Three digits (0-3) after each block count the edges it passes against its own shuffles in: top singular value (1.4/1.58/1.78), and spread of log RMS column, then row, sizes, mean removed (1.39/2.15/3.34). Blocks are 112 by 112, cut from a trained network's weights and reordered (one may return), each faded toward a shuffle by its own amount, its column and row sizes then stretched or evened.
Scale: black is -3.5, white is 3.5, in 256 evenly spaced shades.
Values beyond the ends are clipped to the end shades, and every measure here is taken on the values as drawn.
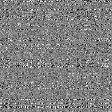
3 1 3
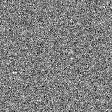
2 0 0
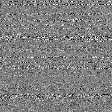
1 0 3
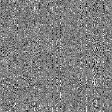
3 3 1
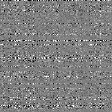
1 2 3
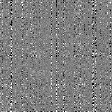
3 3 2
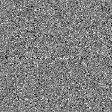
1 1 2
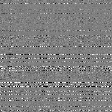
3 1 3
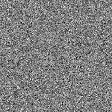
1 1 0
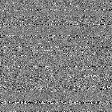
2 1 3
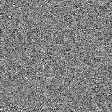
3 0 1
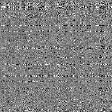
3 2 3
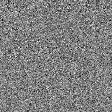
1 0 1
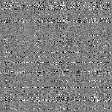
2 2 3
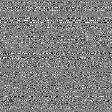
2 0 3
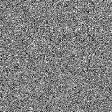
3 1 1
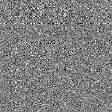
1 1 2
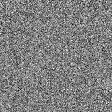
1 0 0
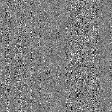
1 3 0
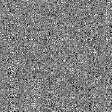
1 2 2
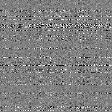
2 2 3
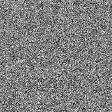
0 1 1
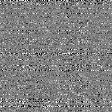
0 1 3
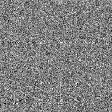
2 0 1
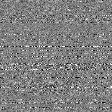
1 0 3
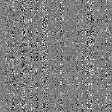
0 3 2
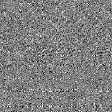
3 1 2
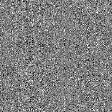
0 2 1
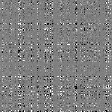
2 3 3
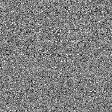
0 0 2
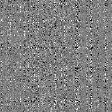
0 3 2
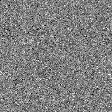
1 0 1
